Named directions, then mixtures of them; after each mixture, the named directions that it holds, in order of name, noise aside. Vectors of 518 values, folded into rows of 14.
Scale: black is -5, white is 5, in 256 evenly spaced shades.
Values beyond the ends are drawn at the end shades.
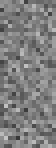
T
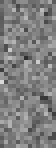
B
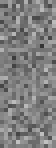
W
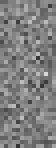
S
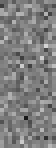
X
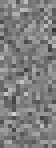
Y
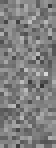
S.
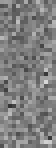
S, W.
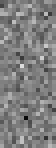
X.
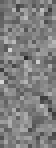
B.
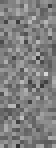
S.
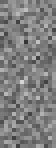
S, Y.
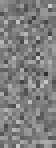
S.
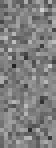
B, W.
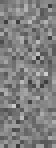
S.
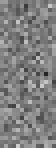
S.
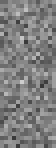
S, Y.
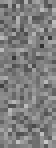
W.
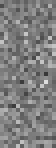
S, X.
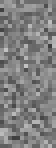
T, Y.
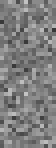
W, Y.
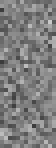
T, Y.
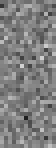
X.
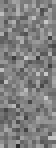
B, S.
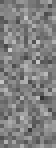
B, S.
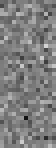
X.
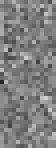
B.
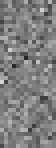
B, W.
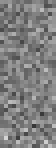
T, W.
